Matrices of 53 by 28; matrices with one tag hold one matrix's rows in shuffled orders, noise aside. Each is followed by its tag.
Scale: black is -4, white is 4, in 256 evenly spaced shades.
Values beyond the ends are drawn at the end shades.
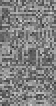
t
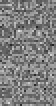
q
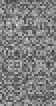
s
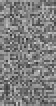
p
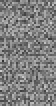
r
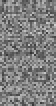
s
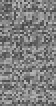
q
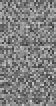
r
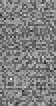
s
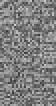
p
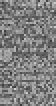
q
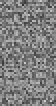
s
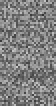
r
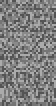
r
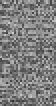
t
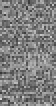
t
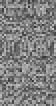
s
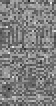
t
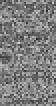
q
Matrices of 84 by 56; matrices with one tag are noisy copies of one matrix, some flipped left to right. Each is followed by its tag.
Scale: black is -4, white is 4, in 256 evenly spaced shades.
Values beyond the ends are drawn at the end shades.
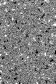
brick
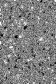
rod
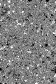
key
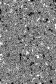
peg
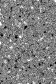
rod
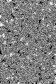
brick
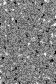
brick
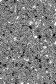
rod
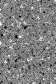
rod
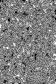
peg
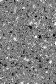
rod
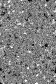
key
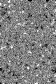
key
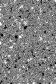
rod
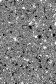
rod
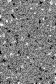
brick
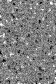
brick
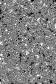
peg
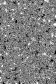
brick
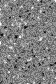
rod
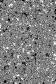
peg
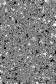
brick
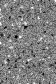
rod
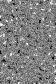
brick
